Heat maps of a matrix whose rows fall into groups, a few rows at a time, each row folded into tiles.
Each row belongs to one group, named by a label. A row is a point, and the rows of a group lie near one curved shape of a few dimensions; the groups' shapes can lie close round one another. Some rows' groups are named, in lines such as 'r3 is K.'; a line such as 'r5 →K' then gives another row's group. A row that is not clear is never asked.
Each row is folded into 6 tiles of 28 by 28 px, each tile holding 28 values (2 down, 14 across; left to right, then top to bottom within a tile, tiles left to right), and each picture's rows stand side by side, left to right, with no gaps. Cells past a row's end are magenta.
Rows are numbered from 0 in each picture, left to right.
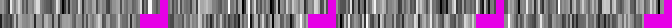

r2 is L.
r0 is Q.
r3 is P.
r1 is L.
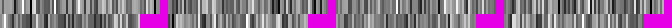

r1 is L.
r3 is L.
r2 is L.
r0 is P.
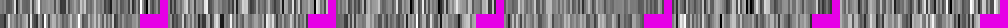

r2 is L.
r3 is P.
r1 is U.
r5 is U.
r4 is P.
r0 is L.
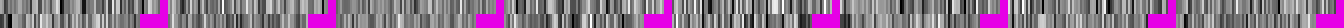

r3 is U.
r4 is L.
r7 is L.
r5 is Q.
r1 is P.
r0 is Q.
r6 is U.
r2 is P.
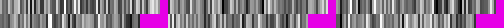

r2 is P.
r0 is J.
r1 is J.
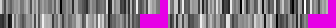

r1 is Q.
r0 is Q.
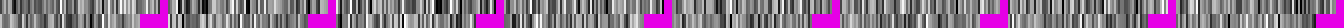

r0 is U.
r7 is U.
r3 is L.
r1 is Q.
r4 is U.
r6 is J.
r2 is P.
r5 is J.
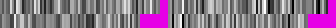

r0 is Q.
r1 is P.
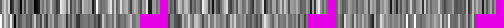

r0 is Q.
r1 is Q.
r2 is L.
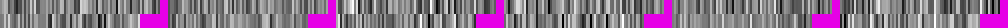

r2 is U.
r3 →U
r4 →L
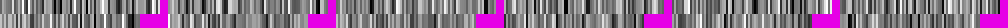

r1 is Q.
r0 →L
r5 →L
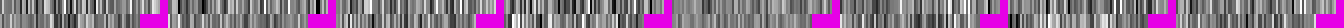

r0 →J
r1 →Q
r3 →L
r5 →Q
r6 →Q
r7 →U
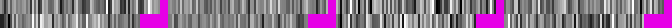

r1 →L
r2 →P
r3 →U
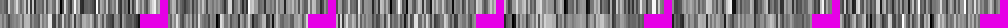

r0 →J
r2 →J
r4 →Q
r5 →U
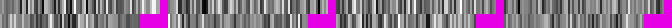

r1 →Q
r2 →U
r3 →P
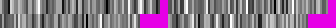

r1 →U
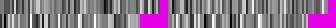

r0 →L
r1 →U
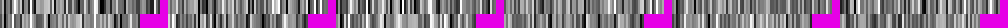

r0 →P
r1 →L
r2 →P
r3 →L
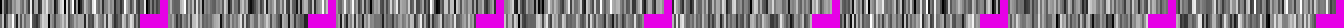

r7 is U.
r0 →P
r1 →J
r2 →U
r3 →Q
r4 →J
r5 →L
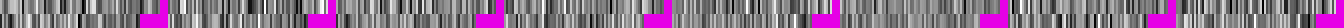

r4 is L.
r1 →J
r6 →U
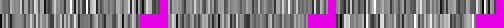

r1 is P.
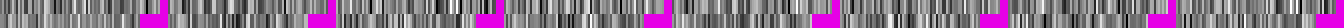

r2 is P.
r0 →L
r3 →J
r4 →U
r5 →U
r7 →P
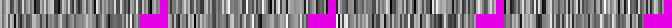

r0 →Q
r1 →U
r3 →P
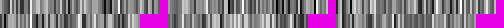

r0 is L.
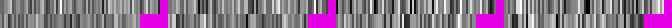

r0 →L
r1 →L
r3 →J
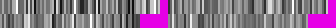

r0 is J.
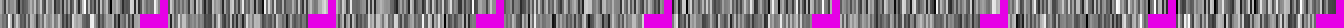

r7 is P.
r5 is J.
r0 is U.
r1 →J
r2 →Q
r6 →L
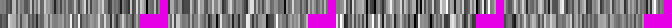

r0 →L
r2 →L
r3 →Q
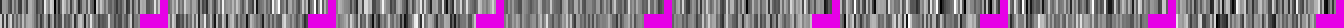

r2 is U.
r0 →J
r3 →P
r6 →U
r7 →Q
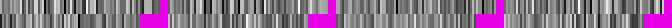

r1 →J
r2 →L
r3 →L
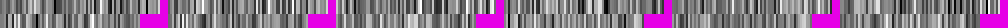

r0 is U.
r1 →U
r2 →U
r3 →P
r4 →L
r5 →U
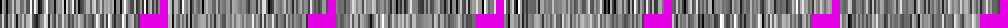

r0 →P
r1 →U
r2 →U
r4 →U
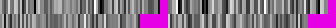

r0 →U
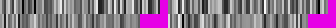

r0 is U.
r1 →Q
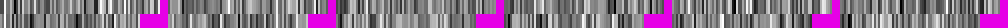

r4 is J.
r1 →U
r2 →P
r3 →L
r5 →Q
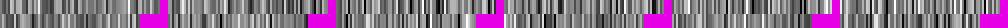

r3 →Q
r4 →J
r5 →P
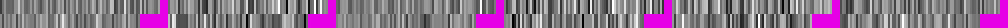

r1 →L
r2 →P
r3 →L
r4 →U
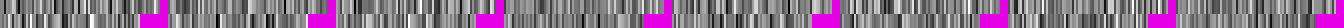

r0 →U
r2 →U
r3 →L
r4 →J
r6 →U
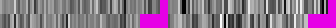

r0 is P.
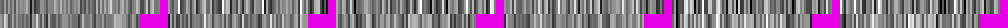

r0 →L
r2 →U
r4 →P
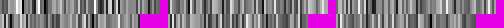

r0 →U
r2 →L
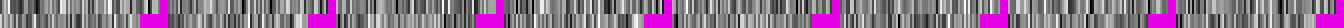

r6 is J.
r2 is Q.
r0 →Q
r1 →L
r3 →L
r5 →U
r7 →L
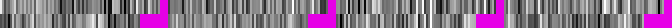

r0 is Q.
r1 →P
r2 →L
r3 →P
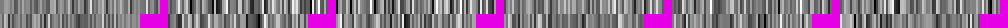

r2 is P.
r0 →P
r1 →Q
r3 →L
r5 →Q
